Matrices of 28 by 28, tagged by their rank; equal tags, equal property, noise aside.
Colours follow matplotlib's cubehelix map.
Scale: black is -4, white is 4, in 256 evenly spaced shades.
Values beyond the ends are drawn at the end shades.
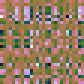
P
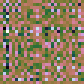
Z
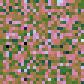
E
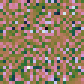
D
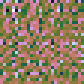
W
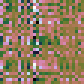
P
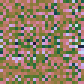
W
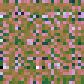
W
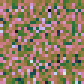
E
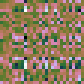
P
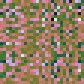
W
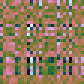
P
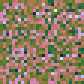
E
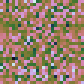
E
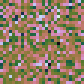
D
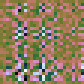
P
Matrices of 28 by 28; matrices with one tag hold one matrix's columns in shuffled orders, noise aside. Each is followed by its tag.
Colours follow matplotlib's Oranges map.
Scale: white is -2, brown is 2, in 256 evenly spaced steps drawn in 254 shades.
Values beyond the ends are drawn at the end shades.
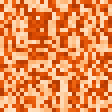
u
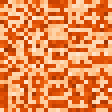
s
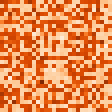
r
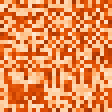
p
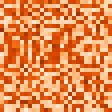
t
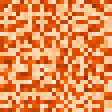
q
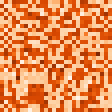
p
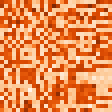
p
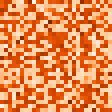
r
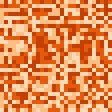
t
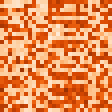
s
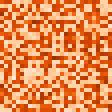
r
